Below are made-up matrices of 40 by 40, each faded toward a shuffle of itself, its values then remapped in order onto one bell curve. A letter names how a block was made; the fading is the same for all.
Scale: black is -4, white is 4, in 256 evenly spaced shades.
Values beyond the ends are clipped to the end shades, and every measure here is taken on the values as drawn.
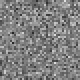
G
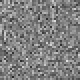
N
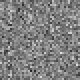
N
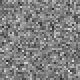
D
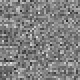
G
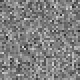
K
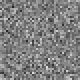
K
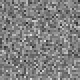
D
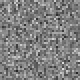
N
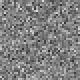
D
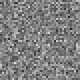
G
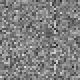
N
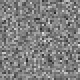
N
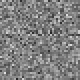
K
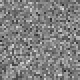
N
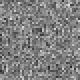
K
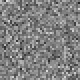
D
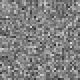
G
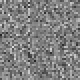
N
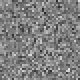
G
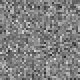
K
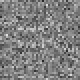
K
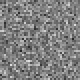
K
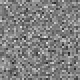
G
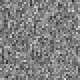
D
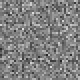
K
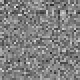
K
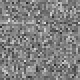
K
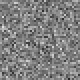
D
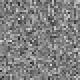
N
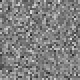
N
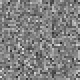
N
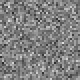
D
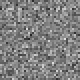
K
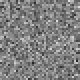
K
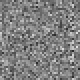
N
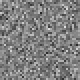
D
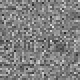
K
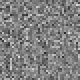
G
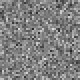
D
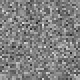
G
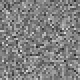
D
